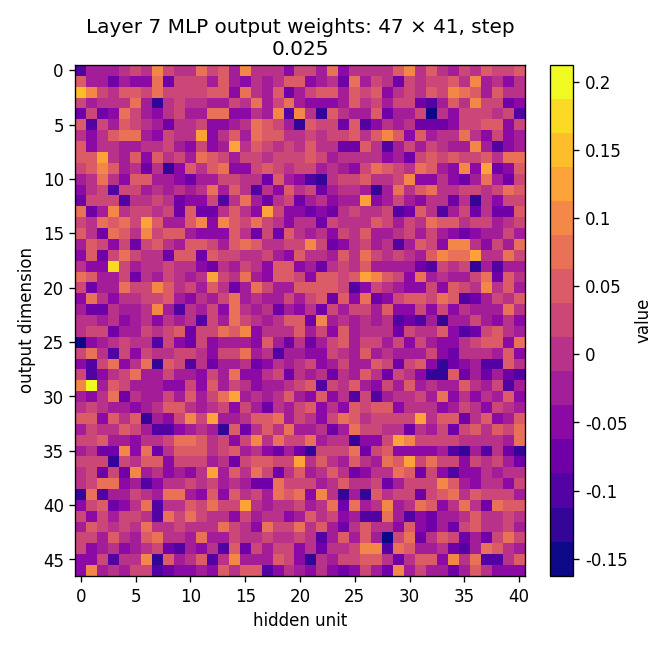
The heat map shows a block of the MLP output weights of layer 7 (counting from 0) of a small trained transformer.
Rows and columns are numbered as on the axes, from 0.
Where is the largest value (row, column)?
29, 1
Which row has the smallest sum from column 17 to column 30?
46
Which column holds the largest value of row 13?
17
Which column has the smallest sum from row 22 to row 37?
34
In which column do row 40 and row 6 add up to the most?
28
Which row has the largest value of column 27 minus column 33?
27
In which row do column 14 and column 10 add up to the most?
30
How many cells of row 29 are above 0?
15
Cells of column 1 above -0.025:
30
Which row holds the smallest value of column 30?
41
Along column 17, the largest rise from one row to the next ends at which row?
13
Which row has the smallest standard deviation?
31
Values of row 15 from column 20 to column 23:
0 -0.025 0 -0.05
